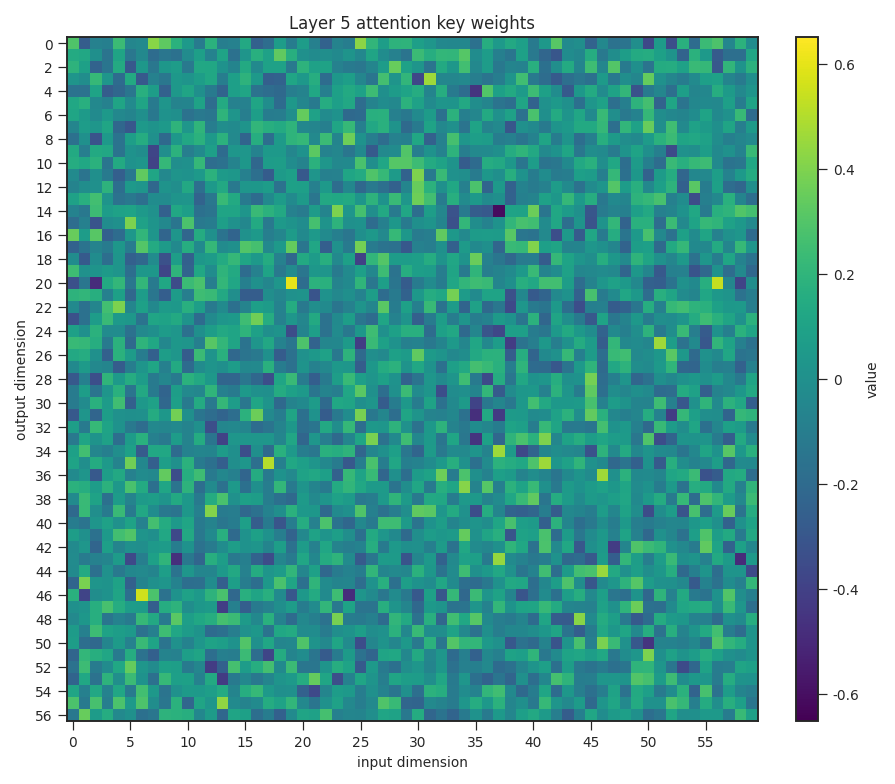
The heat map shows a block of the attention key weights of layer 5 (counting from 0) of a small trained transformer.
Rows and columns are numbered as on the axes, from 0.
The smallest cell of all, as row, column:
14, 37
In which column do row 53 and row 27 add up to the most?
52
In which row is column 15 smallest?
34
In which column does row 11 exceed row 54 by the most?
30
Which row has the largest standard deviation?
20
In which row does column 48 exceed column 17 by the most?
43
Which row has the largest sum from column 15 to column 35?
1
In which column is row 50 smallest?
50
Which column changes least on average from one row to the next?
46
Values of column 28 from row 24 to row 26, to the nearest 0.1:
0.1 0 0.1
